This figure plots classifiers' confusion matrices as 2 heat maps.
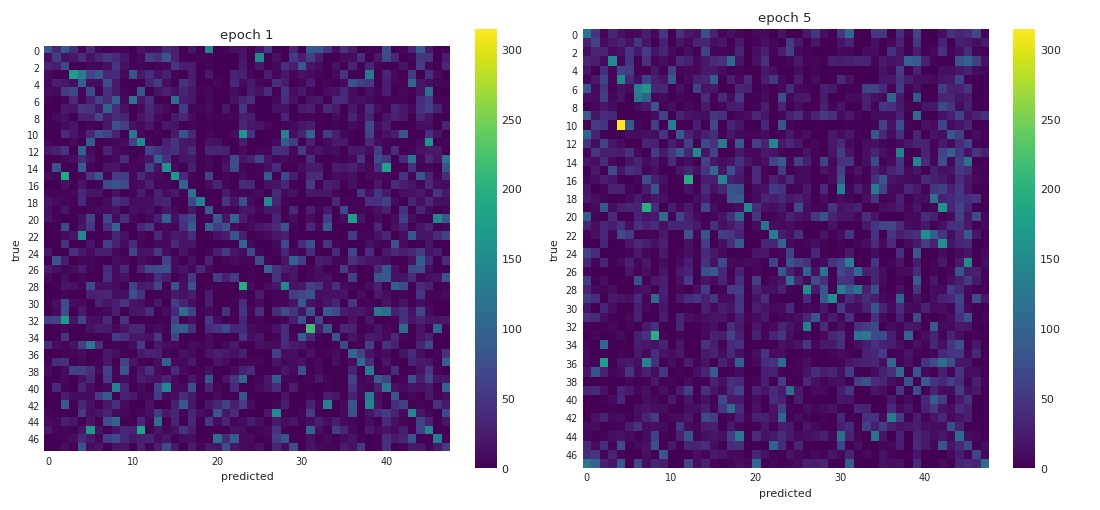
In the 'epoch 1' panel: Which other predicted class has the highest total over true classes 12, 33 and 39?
31
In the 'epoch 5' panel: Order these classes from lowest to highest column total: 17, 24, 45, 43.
24, 43, 17, 45
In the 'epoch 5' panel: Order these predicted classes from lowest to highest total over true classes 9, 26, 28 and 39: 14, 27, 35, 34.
35, 27, 34, 14
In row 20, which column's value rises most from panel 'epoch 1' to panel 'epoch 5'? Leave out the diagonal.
18
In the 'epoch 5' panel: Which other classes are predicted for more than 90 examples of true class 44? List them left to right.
18, 30, 34
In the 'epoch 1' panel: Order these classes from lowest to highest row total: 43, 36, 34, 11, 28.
36, 34, 11, 43, 28
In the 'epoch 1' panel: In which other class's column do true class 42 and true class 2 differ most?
33
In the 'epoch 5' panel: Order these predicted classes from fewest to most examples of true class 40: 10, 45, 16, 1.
1, 10, 45, 16
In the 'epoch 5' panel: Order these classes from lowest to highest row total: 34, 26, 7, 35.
35, 34, 7, 26
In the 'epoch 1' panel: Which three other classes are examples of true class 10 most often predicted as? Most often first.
23, 28, 31
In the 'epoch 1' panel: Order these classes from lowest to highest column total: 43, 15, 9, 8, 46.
46, 9, 43, 15, 8
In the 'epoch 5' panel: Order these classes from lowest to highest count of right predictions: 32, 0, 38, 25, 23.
32, 25, 38, 23, 0
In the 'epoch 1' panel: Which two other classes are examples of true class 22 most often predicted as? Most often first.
4, 43
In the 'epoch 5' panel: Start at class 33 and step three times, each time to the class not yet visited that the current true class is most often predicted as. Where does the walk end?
36
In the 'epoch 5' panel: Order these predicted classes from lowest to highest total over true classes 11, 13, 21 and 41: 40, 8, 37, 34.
40, 8, 34, 37
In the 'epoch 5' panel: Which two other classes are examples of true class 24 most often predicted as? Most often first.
39, 0
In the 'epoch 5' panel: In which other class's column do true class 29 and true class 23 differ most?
42
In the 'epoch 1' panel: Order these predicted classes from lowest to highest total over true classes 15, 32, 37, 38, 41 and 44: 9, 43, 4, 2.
43, 4, 9, 2
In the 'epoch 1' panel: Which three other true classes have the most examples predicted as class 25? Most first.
1, 13, 31
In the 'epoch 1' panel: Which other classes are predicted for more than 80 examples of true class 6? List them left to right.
8, 10, 15
